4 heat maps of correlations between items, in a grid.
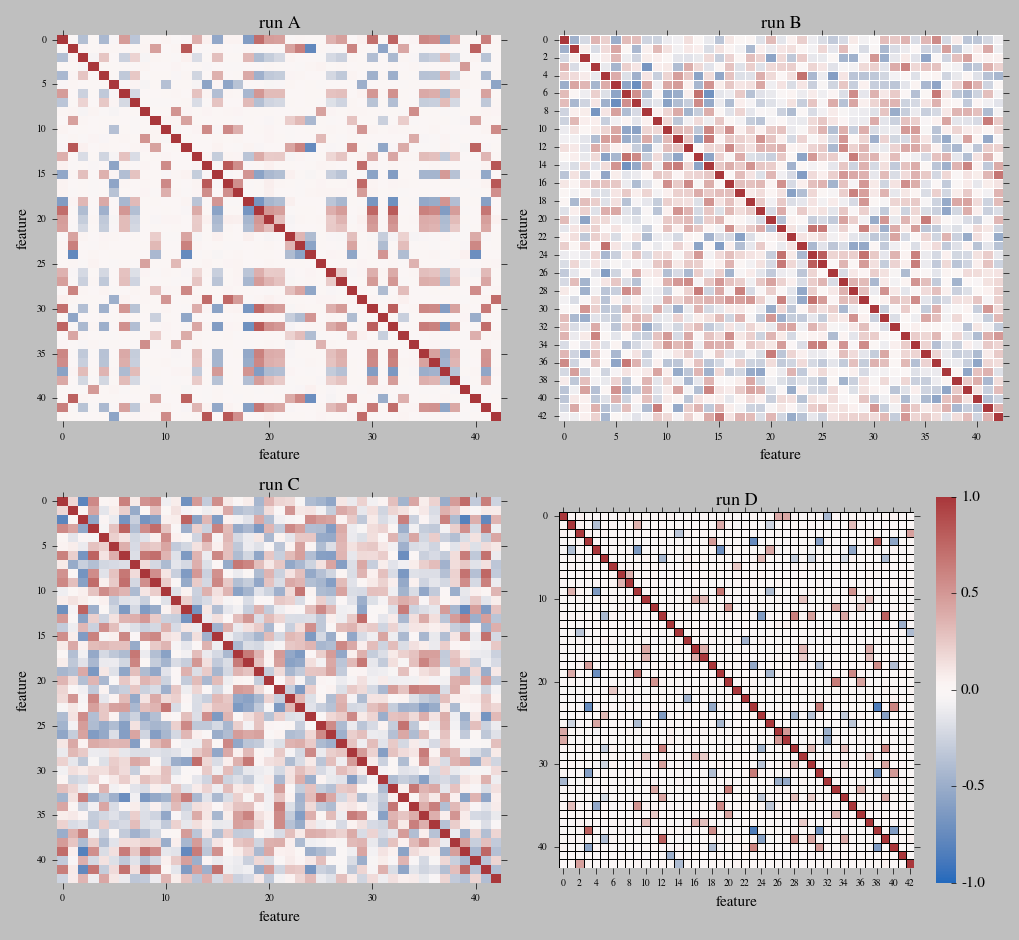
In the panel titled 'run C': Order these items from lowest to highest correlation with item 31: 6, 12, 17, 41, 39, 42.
17, 42, 12, 39, 6, 41
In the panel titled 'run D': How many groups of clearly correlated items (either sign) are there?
11
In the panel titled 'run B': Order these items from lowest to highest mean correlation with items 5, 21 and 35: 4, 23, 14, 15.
23, 15, 4, 14
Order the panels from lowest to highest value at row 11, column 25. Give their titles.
run D, run B, run C, run A
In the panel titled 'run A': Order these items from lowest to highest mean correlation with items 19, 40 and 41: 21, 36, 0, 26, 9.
9, 26, 21, 36, 0
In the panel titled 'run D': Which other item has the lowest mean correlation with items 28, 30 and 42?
24
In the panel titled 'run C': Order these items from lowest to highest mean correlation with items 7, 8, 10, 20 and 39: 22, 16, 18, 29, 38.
16, 22, 18, 38, 29
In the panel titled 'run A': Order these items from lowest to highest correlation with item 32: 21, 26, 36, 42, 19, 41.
42, 26, 21, 36, 41, 19
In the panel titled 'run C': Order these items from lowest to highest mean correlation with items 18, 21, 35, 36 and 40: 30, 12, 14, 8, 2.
8, 30, 12, 2, 14
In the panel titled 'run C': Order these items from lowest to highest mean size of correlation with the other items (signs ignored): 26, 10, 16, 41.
16, 10, 26, 41
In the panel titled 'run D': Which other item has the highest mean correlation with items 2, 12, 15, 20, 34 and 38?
39
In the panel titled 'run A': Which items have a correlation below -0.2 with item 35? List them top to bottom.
2, 4, 7, 15, 18, 37
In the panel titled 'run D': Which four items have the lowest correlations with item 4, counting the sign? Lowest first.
19, 9, 35, 1
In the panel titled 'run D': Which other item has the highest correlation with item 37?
16
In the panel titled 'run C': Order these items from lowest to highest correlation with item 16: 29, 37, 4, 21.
21, 29, 37, 4
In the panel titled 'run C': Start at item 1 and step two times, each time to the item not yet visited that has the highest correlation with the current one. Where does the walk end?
3
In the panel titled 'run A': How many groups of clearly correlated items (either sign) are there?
5
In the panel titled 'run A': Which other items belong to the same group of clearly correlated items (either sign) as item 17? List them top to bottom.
5, 10, 14, 16, 29, 42
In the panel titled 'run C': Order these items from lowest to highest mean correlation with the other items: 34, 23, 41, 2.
2, 23, 41, 34
